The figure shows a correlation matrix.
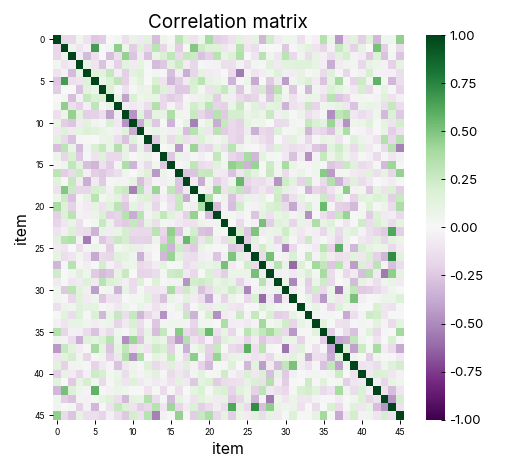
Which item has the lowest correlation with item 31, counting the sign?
27
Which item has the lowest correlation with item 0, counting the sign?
37
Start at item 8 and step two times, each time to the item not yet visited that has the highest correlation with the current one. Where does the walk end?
5
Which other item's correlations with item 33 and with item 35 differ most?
14
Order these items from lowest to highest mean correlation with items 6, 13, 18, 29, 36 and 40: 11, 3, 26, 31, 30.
3, 31, 26, 30, 11
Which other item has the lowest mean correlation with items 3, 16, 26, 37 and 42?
36
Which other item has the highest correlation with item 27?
22
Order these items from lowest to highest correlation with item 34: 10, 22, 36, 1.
1, 36, 10, 22
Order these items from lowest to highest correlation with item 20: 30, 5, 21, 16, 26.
21, 30, 26, 5, 16
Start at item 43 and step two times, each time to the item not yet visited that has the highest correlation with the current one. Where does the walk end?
45
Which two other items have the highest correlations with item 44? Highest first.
26, 23
